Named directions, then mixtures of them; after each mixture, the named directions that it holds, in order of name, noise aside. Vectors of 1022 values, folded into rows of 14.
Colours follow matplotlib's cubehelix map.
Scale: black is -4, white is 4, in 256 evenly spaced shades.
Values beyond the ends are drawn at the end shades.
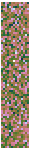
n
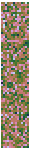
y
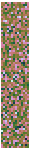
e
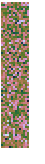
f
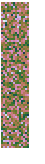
e, y.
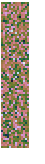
e, f.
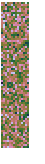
y.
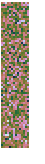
f.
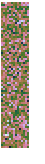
f.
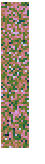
f.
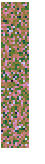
e.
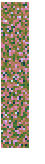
e.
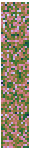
y.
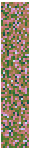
e, n.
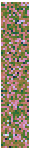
f.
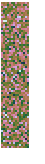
e, y.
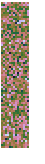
f.
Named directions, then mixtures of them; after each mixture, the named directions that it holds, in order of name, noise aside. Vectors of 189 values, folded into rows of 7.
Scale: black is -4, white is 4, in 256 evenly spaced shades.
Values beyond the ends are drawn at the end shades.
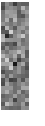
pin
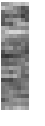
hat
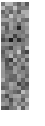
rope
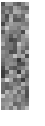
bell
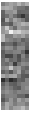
hat, pin.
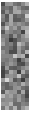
bell.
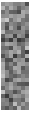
bell, rope.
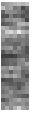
hat.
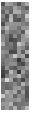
bell.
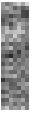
hat, rope.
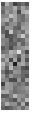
pin, rope.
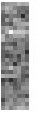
hat, pin.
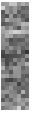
hat, rope.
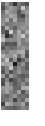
pin.
